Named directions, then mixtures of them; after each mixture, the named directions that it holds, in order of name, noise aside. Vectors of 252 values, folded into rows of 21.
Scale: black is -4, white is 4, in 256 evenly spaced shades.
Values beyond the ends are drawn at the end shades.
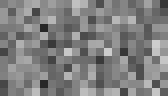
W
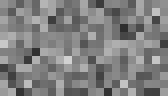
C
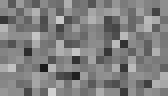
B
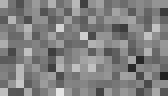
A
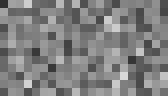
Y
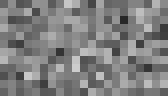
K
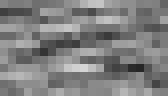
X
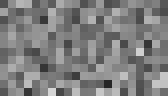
B, Y.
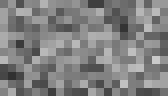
C, K, X.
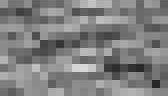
X.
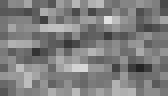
X, Y.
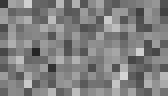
Y.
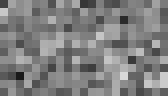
K, X, Y.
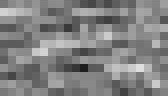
X.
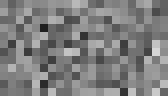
B, W.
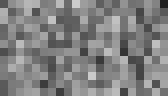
W, Y.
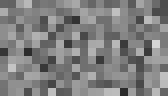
B, W, Y.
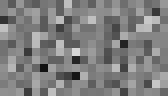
B.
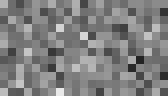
A.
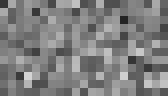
K, Y.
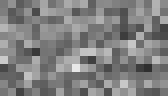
C, K, X.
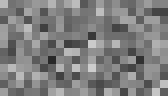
A, B, W.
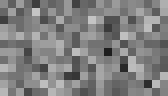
B, W.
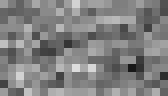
A, W, X.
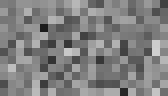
B, W.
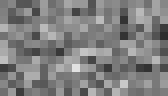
C, K, X.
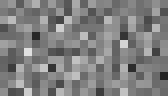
A, B.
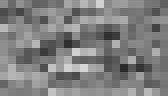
B, X.
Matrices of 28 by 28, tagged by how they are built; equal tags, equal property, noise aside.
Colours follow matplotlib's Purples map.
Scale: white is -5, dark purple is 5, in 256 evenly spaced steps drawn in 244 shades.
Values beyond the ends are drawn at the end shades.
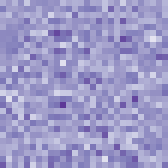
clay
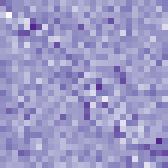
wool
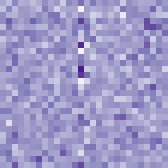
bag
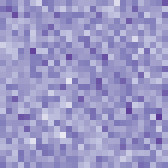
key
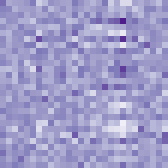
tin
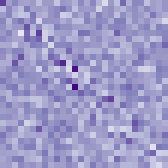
wool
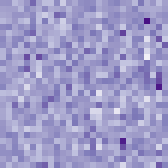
bag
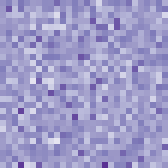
tin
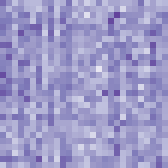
clay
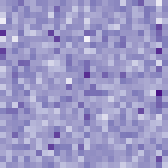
bag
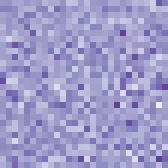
tin
